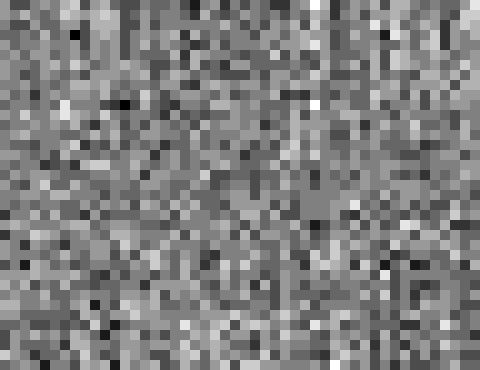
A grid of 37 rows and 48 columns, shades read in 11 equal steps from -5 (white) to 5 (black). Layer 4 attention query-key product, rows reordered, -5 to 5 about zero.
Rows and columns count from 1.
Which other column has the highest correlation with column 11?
48
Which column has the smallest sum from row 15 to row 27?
34
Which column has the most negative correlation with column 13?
32
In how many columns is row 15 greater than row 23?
21
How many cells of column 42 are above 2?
3
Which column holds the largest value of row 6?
19
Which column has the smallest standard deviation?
2
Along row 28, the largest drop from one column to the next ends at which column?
39
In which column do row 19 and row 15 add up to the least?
8
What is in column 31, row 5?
-2
